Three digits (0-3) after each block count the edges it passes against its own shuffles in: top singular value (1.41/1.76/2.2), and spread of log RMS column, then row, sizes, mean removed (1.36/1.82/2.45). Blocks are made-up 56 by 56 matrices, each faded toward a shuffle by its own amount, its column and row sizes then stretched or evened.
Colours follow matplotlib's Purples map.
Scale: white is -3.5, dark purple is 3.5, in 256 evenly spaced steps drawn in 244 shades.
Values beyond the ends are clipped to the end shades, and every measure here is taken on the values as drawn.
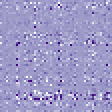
1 3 3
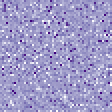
0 0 1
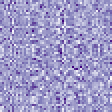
3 2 0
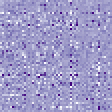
2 3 2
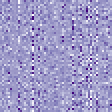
3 3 0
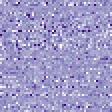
0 1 3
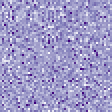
2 2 0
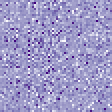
2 2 0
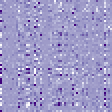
3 3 2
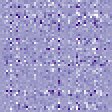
1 3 3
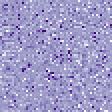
1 0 0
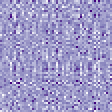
3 2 1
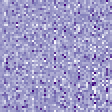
0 3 0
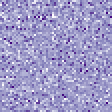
0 0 1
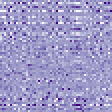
3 1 3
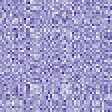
3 2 0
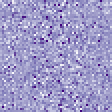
0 2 1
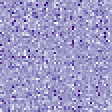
0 2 1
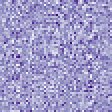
2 2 1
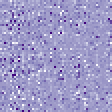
1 3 2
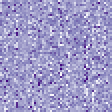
1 3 0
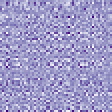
3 2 3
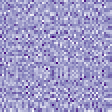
3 1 1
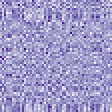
3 1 1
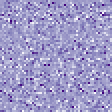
1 0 2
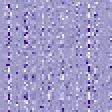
3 3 0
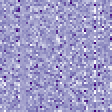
2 3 0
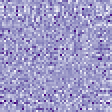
2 0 2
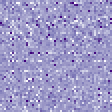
1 2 2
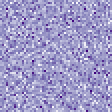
2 1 0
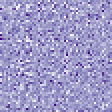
2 2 1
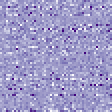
1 1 3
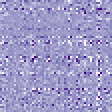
1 3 3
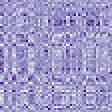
3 1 3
